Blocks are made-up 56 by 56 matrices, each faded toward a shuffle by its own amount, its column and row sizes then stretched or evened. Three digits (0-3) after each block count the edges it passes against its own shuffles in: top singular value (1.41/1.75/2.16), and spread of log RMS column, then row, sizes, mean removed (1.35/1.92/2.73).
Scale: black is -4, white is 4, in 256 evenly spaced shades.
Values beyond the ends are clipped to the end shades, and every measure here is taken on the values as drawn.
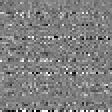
3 0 3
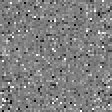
0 1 0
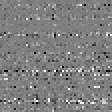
2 1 3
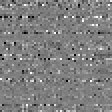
1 0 3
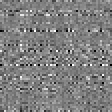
3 1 3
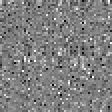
2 1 0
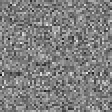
2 0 1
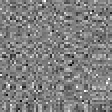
3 0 1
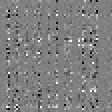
0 3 2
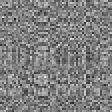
3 1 1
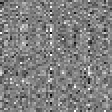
3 2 0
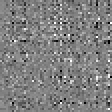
2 2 2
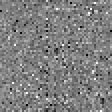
1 1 0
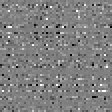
0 1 3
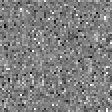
0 0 0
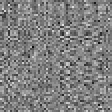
3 2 0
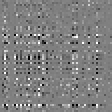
3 3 3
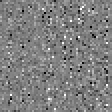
0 2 0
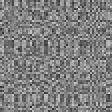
3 2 0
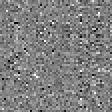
2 1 0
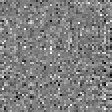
2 2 1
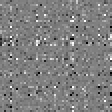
1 2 2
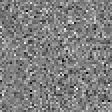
2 1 0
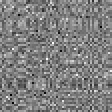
3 0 0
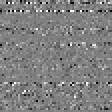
2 0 3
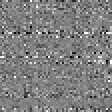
0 1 3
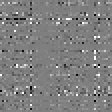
2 2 3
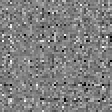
0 2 2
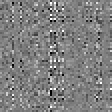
3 3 1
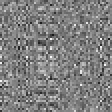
3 2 1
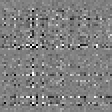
3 2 3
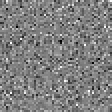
2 1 1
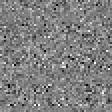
1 0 2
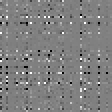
3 3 3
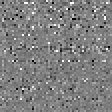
0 1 2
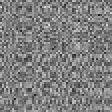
3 1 1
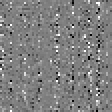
0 3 0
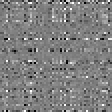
3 2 3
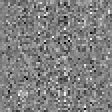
2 2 0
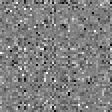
3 1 1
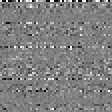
3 0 3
